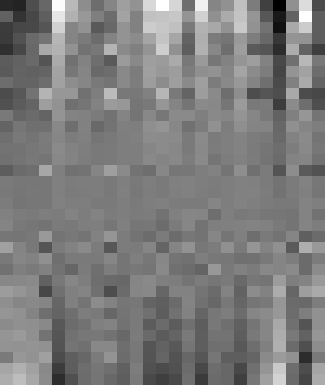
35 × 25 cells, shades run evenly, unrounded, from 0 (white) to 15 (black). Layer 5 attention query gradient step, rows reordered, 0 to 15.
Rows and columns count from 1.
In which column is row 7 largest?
22
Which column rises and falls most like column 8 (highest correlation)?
4
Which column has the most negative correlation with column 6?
21
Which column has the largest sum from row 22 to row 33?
5
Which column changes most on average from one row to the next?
24
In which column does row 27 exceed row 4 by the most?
13
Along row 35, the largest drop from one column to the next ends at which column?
25
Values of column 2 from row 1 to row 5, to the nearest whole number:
13 12 11 10 11
